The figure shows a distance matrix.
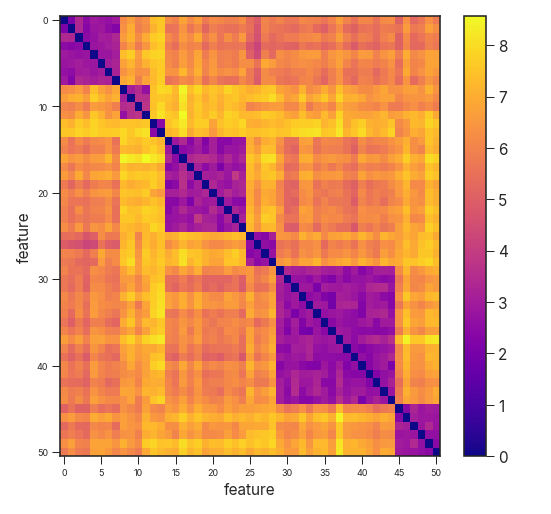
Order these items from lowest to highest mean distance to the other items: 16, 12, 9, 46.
16, 46, 9, 12
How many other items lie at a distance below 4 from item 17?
10
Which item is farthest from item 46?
37
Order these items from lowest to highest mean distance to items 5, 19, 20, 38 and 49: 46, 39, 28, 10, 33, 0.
39, 0, 33, 46, 10, 28
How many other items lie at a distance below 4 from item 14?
10
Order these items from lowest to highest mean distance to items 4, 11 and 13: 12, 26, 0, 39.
0, 12, 26, 39
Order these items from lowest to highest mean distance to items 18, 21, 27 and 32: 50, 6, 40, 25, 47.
40, 25, 6, 47, 50
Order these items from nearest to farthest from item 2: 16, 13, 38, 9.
38, 16, 9, 13
